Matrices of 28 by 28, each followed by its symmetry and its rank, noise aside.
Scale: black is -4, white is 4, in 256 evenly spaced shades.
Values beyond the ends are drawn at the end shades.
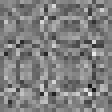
antisymmetric, rank four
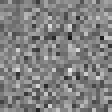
no symmetry, rank six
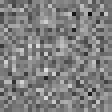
no symmetry, rank eight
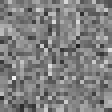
no symmetry, rank eight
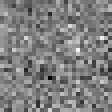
antisymmetric, rank eight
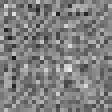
symmetric, rank six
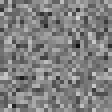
no symmetry, rank eight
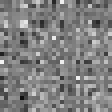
symmetric, rank four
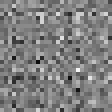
antisymmetric, rank four
